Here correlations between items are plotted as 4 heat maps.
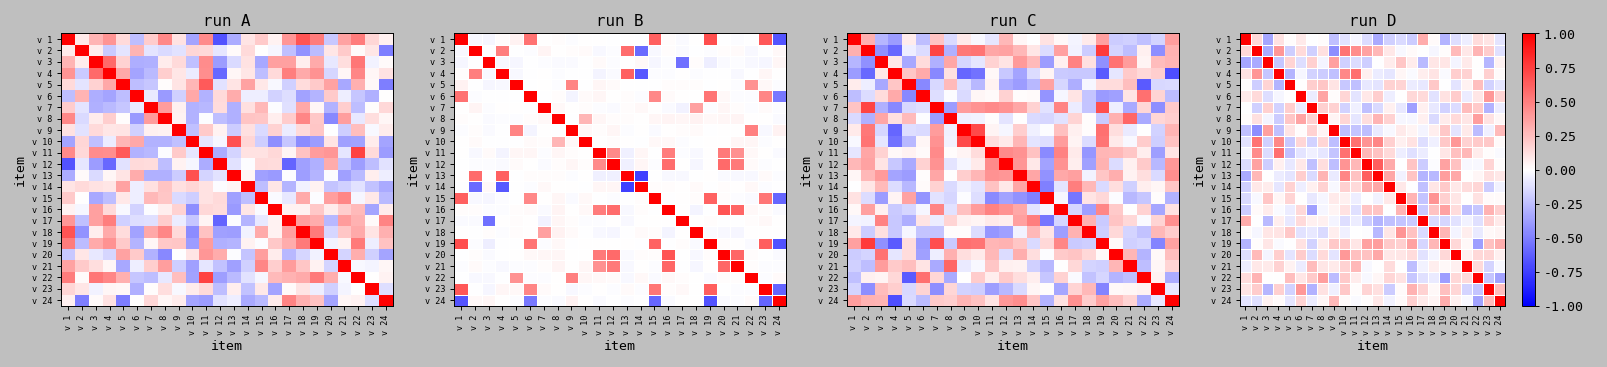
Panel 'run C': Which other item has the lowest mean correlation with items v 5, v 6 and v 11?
v 18
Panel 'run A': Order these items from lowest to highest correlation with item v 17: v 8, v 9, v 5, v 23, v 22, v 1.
v 5, v 9, v 23, v 8, v 22, v 1
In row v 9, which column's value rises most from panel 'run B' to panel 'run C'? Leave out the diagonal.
v 10
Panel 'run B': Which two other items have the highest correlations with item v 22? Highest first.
v 9, v 5
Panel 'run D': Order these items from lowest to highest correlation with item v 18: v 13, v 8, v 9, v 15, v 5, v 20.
v 13, v 8, v 20, v 9, v 5, v 15
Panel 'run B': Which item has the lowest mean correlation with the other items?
v 24
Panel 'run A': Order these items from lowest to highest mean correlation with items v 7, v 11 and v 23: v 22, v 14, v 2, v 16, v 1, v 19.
v 16, v 14, v 2, v 19, v 22, v 1
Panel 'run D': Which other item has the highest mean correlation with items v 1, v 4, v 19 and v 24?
v 23
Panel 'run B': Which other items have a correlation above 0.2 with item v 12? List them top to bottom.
v 11, v 16, v 20, v 21
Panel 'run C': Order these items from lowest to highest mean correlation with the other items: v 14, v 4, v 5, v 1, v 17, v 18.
v 4, v 5, v 18, v 1, v 14, v 17
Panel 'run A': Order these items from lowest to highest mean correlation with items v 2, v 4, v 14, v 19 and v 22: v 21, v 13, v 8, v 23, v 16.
v 13, v 23, v 21, v 8, v 16
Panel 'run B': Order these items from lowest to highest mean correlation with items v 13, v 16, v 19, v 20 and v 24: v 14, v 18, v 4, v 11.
v 14, v 18, v 4, v 11
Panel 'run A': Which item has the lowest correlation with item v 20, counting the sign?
v 8
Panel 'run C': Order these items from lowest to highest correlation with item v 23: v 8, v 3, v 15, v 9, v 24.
v 9, v 24, v 15, v 8, v 3
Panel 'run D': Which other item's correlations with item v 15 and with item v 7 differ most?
v 16
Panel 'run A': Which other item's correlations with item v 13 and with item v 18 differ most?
v 10
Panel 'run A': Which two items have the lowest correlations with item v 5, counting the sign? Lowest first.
v 24, v 21
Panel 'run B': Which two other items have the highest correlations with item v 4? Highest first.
v 13, v 2
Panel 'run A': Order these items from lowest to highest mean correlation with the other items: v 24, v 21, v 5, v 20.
v 24, v 20, v 21, v 5
